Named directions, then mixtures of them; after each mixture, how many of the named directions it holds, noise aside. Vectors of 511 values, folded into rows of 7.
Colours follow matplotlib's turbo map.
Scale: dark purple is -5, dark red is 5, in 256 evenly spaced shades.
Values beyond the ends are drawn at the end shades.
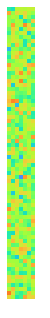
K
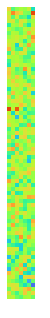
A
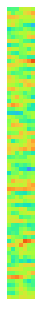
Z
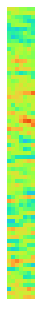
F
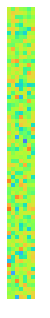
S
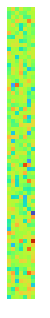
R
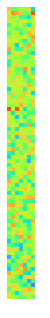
one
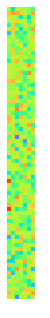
three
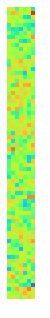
four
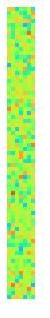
three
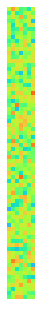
three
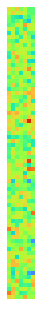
four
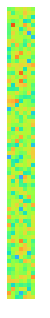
one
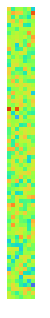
one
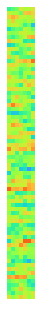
one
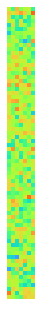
three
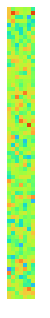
three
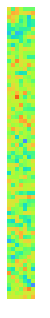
four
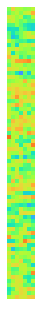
three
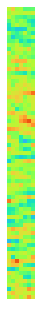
one
